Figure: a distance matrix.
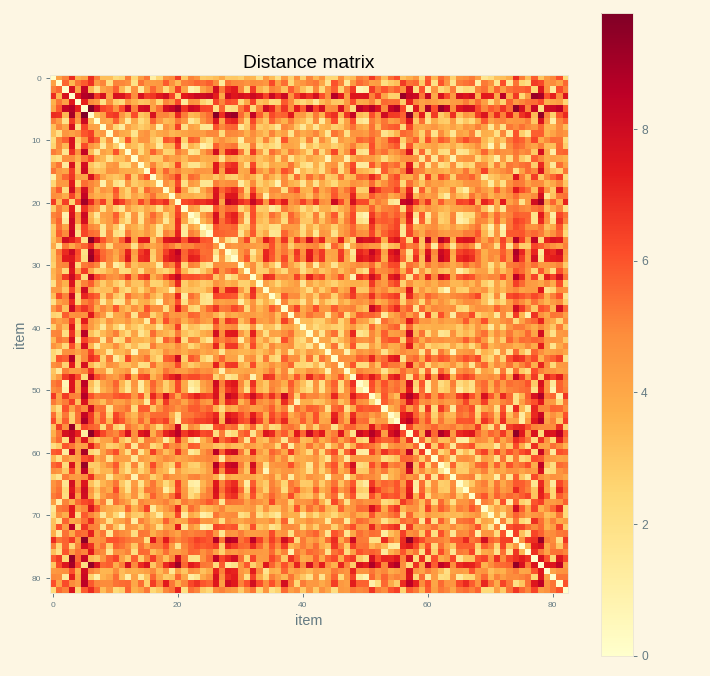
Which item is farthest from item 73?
6
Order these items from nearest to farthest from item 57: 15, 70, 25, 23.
70, 25, 23, 15
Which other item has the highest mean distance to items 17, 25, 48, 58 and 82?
3
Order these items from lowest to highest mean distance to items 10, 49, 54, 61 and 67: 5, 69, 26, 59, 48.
59, 69, 48, 26, 5
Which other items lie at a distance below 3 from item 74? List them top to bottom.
15, 39, 51, 52, 81
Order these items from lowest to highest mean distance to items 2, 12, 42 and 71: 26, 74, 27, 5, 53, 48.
27, 53, 74, 48, 26, 5
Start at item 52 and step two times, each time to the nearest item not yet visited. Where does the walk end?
15
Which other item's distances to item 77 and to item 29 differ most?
26
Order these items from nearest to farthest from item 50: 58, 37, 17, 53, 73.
58, 37, 17, 73, 53
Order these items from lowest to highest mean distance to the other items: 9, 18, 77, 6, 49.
9, 49, 18, 77, 6
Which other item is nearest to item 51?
81
